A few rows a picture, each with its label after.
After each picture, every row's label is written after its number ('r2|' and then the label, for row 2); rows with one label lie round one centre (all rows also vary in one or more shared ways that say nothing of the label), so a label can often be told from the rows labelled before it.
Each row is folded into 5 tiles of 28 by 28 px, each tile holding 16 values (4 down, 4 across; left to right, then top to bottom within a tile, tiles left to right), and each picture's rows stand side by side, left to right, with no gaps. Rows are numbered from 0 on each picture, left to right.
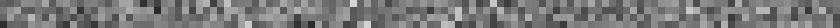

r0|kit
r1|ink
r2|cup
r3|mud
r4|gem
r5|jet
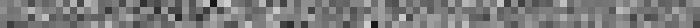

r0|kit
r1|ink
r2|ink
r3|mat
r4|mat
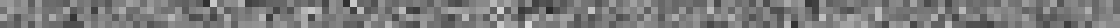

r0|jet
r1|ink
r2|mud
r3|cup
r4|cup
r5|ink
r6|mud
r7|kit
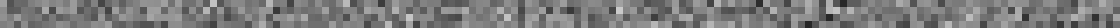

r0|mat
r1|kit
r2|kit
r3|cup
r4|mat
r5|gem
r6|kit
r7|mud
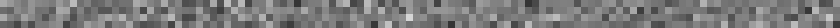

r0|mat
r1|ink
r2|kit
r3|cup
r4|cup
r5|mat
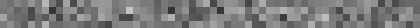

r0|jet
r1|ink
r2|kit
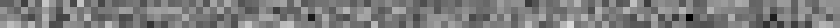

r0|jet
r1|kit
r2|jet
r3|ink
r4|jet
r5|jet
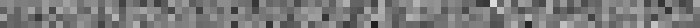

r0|cup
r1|gem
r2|mud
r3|gem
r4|mat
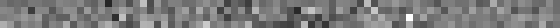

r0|ink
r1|mat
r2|mud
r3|gem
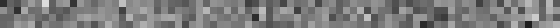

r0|mud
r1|ink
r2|ink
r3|gem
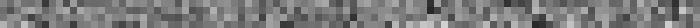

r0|mud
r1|cup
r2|jet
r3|mud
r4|jet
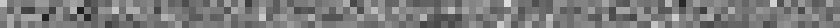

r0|mat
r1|ink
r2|ink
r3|cup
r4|mat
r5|cup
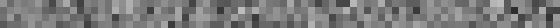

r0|kit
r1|mud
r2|ink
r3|cup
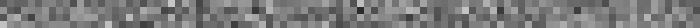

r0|mud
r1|gem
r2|jet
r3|cup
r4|ink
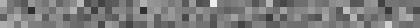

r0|mat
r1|cup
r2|kit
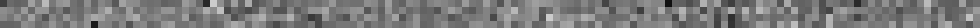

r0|mud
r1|mat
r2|cup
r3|mud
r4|ink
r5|cup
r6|gem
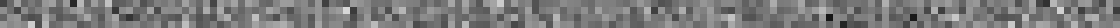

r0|jet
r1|jet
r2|jet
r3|cup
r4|jet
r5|ink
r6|mat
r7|gem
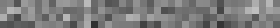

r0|cup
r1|kit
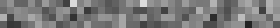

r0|mat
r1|mat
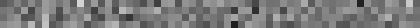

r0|jet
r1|cup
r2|kit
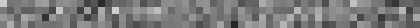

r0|mat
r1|kit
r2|cup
